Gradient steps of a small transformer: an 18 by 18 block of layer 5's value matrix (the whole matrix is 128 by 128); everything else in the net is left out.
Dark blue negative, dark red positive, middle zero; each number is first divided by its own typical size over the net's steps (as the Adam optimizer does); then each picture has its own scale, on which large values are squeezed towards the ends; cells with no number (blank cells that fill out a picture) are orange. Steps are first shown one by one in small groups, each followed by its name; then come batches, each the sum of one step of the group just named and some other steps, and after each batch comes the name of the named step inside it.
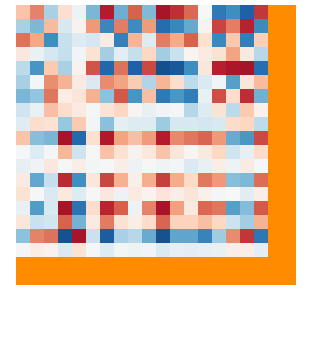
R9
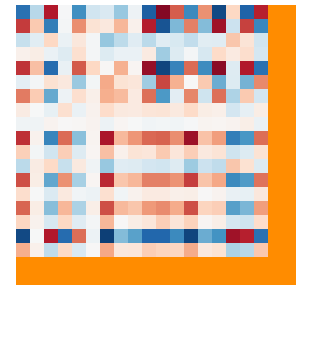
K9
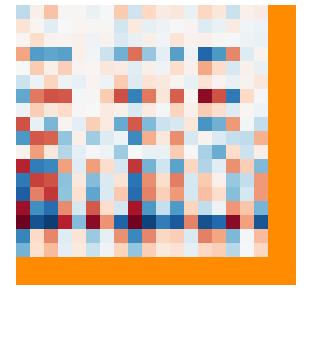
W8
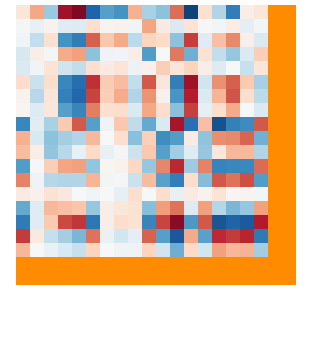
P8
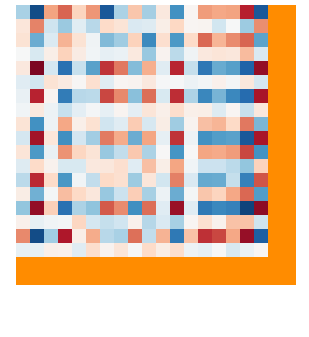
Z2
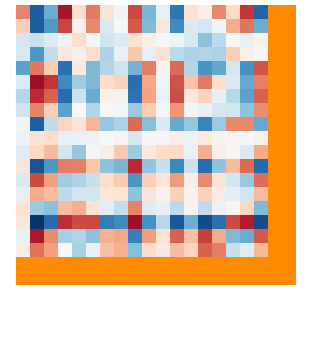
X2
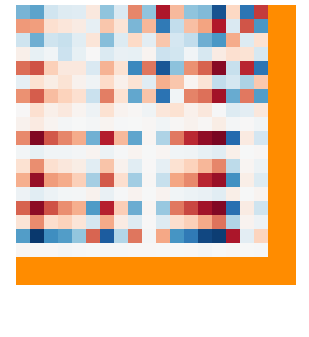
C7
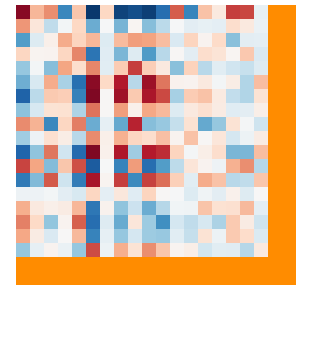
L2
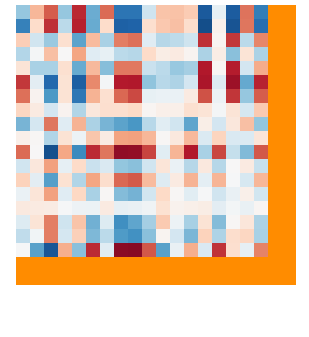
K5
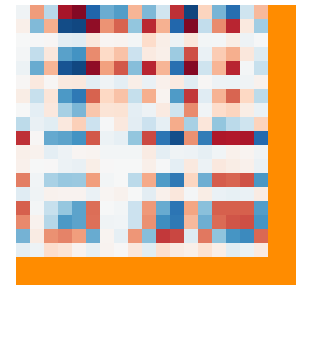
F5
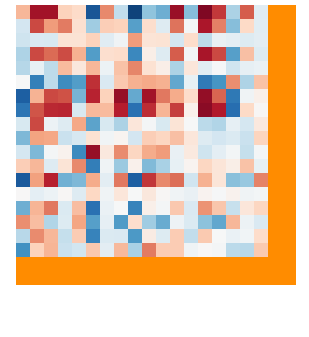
L2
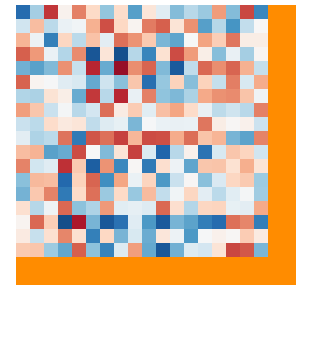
K5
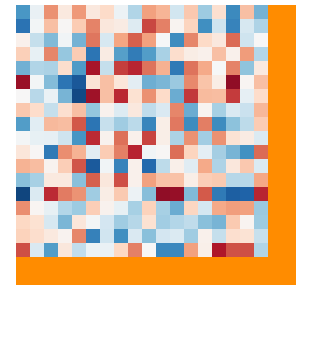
K5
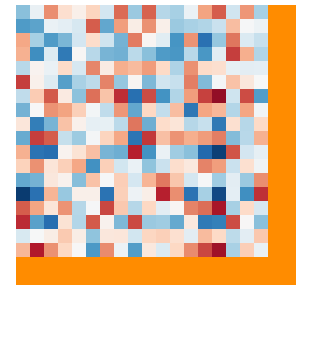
W8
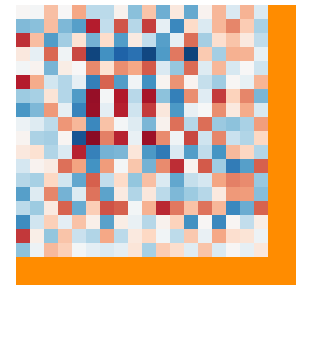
P8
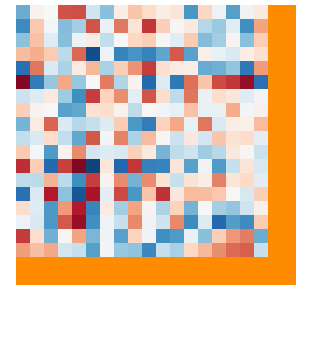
P8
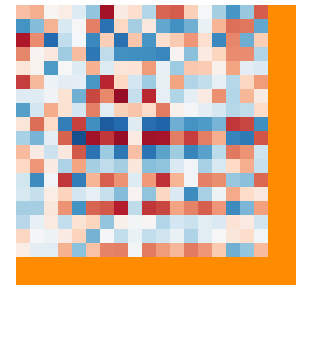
R9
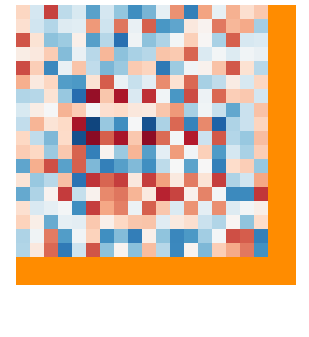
K9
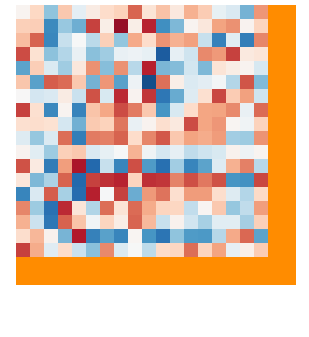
R9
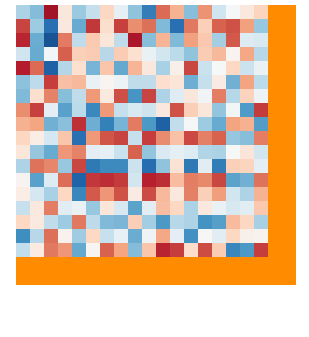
K9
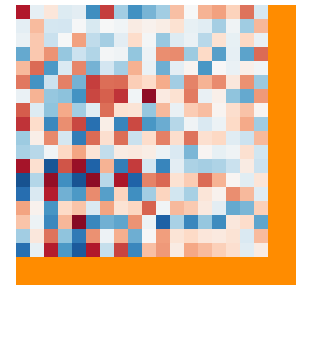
L2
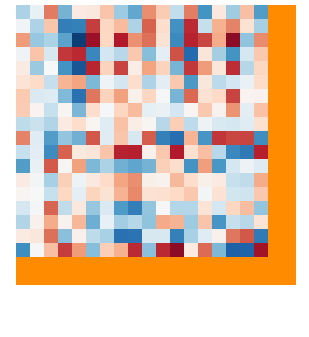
K5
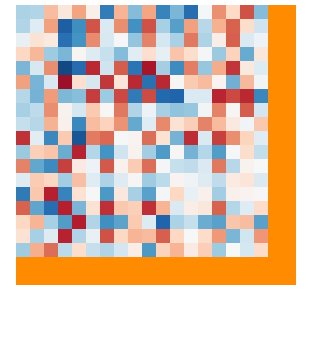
F5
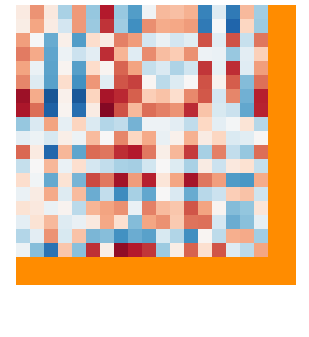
K5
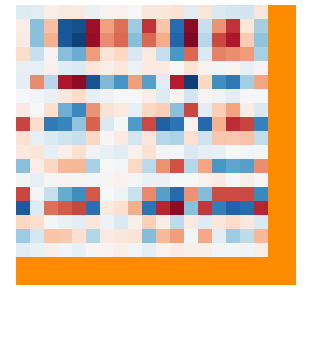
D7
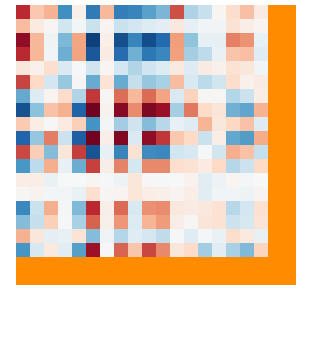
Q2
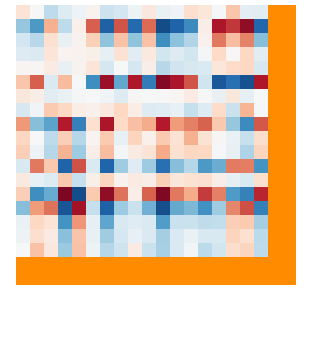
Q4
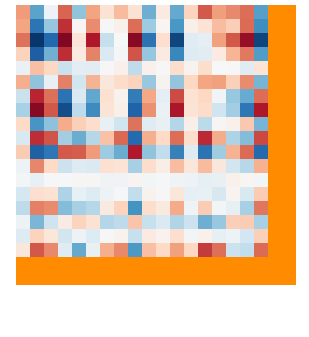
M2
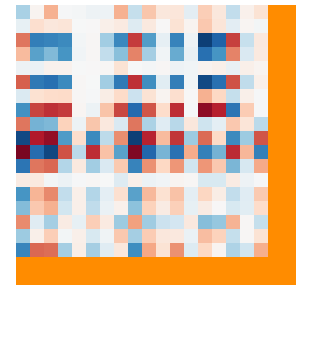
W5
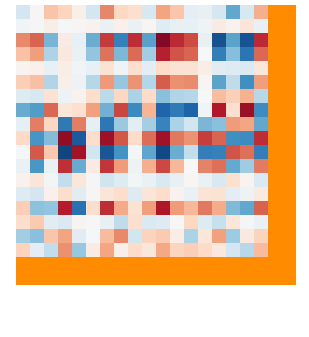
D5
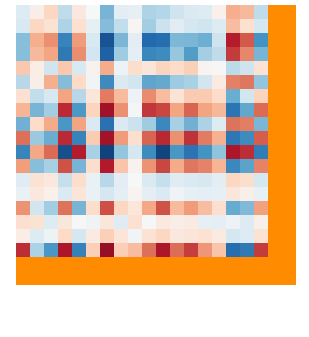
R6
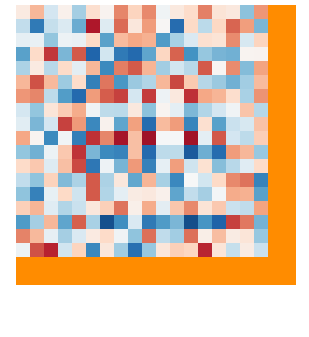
Q4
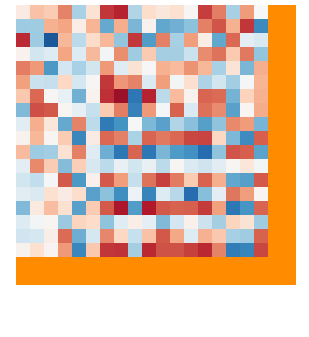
M2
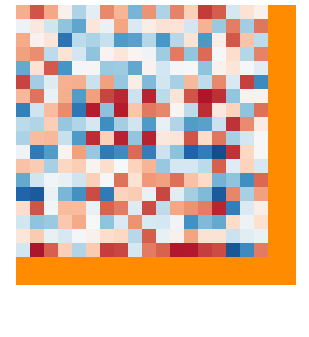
Q2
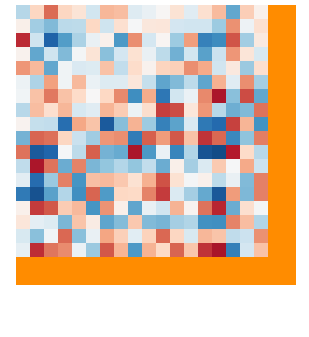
W5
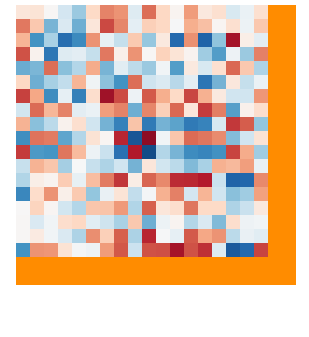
W5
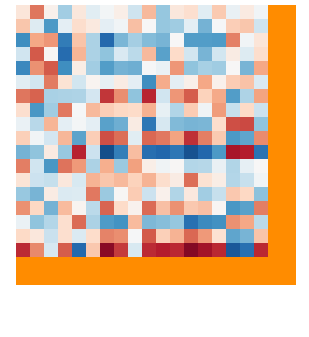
R6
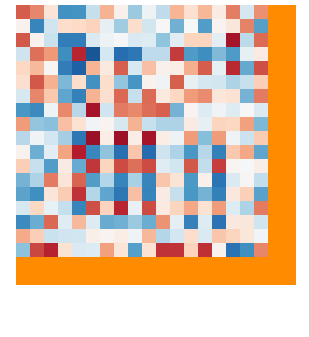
Q2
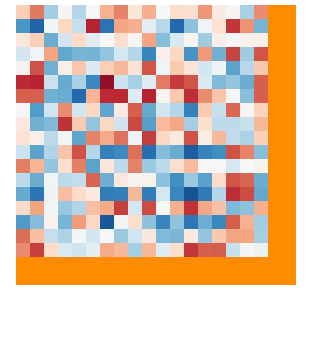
Q4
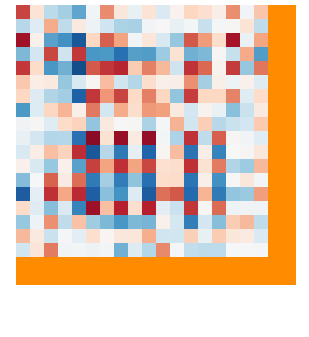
Q2
